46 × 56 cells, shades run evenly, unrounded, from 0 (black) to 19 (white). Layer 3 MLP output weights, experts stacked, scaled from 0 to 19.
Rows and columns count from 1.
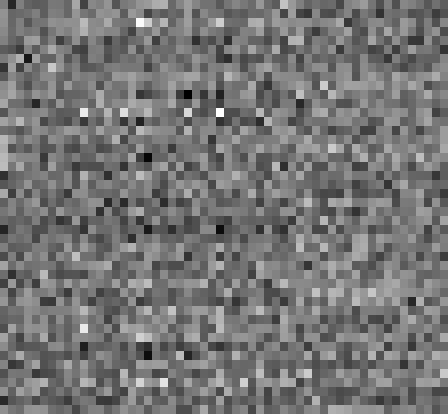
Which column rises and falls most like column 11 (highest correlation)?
28
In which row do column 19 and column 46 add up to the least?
40
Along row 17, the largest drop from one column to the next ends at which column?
2
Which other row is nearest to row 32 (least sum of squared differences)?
9
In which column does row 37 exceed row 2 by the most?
11
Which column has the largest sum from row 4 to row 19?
1
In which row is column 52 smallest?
34
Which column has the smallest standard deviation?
12
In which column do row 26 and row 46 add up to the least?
19
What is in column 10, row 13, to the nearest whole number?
7
